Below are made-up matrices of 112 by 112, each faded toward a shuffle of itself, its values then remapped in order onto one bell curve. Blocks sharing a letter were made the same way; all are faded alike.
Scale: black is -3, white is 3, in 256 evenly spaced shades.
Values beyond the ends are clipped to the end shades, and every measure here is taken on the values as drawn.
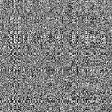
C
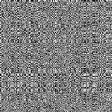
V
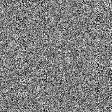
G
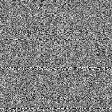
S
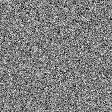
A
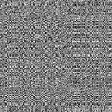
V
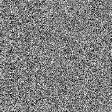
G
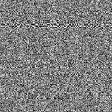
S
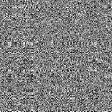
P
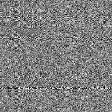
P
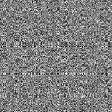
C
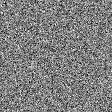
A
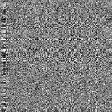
C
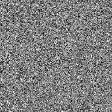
G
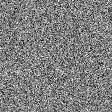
A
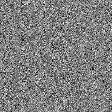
G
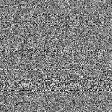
S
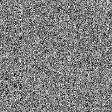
G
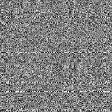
P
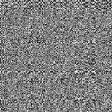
C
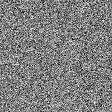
A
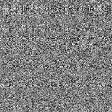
S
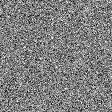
A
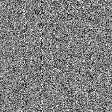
G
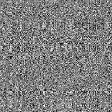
P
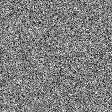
A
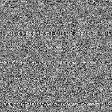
S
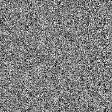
G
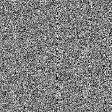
G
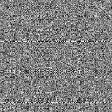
P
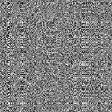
C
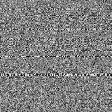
S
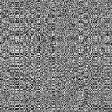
V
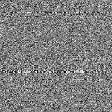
S
